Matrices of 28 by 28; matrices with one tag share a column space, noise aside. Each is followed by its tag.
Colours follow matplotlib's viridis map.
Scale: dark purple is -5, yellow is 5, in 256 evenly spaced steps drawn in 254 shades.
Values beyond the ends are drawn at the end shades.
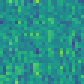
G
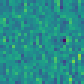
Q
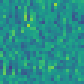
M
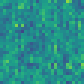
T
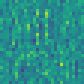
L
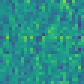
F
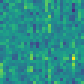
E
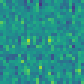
Q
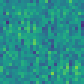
L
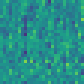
T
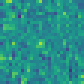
E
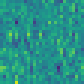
G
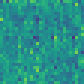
F
